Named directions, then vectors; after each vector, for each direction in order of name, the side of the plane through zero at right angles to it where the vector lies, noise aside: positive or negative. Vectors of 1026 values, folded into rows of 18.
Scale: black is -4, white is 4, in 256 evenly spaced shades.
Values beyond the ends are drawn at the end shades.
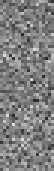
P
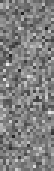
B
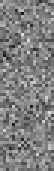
positive, negative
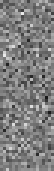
negative, positive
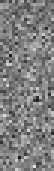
positive, positive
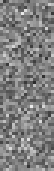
negative, positive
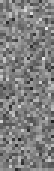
negative, negative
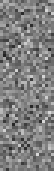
positive, negative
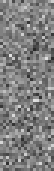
negative, negative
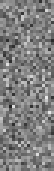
positive, negative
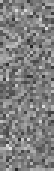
negative, positive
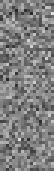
positive, negative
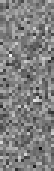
negative, negative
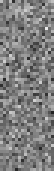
negative, negative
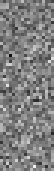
positive, positive
